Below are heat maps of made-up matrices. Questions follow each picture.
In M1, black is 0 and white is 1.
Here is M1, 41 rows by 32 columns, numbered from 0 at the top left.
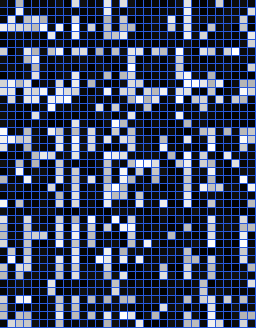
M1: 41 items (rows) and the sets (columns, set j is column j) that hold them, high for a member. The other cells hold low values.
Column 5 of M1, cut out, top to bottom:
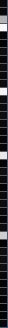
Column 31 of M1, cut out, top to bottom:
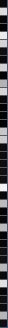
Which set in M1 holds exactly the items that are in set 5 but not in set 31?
21
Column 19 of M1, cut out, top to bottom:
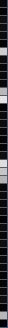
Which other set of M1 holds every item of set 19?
7
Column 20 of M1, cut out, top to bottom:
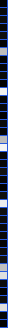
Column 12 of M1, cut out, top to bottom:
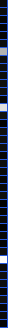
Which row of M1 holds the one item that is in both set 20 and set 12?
6
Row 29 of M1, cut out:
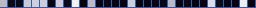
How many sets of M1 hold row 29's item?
11
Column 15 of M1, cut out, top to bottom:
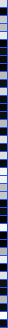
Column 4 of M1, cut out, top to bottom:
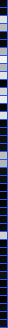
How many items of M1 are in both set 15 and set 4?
5
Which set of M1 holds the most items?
9
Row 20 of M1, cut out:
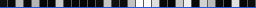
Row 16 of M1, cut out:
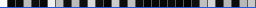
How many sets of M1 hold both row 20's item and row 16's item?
4
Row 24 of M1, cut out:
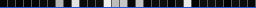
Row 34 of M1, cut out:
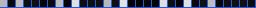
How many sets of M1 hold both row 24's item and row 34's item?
5
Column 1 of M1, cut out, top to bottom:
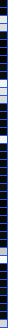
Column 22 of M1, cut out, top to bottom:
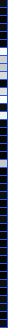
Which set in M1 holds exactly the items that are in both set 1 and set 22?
8
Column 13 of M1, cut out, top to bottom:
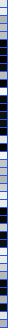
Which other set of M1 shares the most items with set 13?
23
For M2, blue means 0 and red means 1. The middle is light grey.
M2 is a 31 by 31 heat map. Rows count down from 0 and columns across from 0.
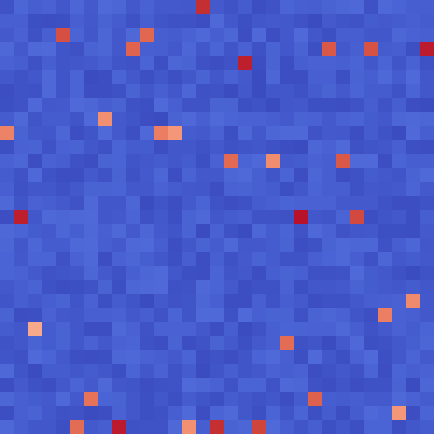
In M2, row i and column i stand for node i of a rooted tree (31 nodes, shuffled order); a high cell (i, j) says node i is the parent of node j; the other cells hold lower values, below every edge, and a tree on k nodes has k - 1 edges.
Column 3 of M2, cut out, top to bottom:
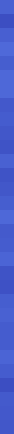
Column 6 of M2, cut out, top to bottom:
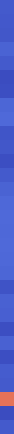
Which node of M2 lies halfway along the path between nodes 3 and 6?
21
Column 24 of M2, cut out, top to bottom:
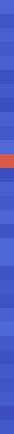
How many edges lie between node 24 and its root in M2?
3
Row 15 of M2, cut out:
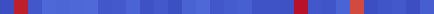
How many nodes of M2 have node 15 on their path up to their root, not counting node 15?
8
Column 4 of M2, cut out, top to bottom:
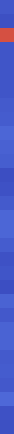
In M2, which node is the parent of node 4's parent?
23
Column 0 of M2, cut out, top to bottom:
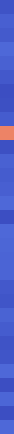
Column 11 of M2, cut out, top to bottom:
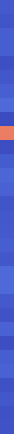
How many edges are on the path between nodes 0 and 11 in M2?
2
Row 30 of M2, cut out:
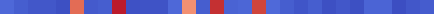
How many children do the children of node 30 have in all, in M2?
4
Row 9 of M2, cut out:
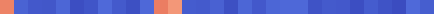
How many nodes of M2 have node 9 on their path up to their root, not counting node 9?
8
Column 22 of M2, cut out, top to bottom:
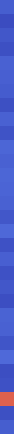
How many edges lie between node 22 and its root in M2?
6
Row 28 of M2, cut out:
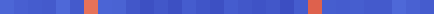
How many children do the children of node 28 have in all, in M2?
1
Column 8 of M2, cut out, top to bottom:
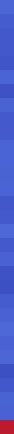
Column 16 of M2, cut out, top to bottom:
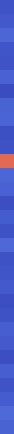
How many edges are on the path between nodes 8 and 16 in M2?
5
